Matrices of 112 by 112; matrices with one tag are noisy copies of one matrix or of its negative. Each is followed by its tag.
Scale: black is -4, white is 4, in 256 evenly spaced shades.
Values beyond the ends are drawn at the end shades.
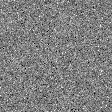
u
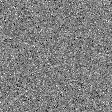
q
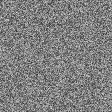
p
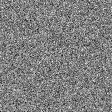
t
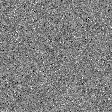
p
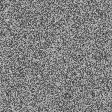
p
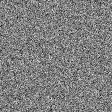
q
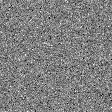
p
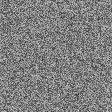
u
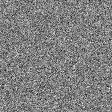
t
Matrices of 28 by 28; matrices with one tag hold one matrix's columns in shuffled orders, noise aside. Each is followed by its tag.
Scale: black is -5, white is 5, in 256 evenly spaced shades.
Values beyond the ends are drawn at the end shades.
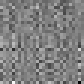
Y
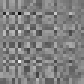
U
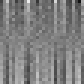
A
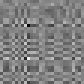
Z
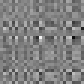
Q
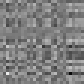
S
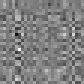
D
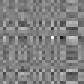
Q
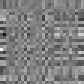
D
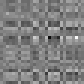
Q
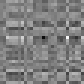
Q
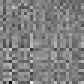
Y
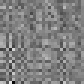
Y
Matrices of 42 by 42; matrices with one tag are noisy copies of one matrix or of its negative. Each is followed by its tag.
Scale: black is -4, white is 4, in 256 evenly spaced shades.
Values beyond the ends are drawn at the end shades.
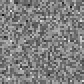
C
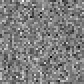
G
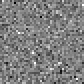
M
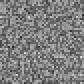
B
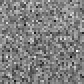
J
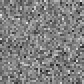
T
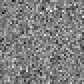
G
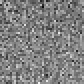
J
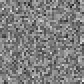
C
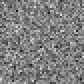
M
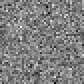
M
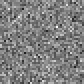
B
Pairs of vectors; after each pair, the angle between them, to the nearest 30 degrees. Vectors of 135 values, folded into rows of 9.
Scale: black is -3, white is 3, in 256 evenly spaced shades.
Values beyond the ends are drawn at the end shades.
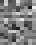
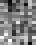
90 degrees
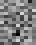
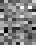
90 degrees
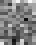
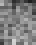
150 degrees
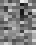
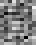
60 degrees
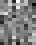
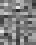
60 degrees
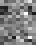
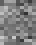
150 degrees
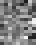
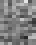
150 degrees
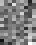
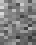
90 degrees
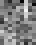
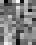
60 degrees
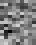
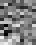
30 degrees
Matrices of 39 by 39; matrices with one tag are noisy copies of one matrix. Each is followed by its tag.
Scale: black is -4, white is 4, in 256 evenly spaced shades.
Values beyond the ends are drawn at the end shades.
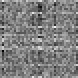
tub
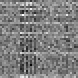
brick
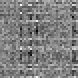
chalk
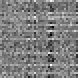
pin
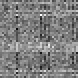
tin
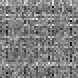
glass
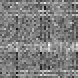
tin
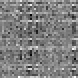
chalk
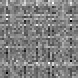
glass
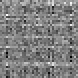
glass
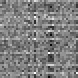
pin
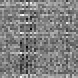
brick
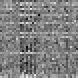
brick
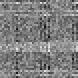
tin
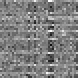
pin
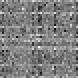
tub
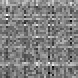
glass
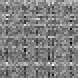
glass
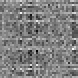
chalk
